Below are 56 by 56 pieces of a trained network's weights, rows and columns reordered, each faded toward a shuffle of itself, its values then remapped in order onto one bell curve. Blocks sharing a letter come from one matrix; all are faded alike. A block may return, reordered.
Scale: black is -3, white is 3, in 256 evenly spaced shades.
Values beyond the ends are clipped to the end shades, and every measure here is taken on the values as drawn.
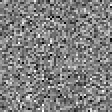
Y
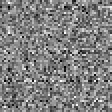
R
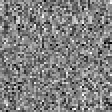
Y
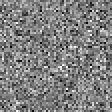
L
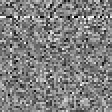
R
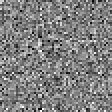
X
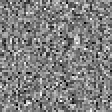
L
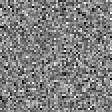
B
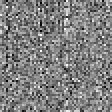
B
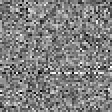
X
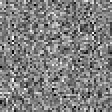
Y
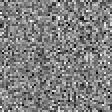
Y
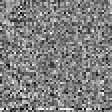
R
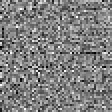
R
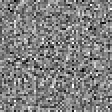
Y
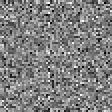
Y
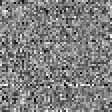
X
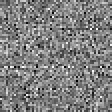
X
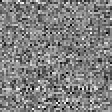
R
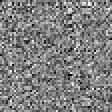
Y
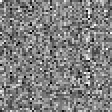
B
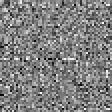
X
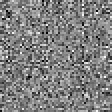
Y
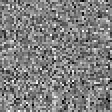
L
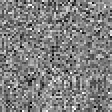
B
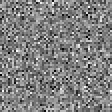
Y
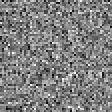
L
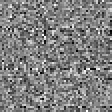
R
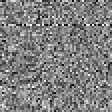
R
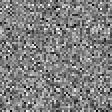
L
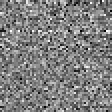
X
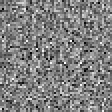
B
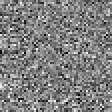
R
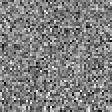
L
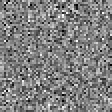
Y
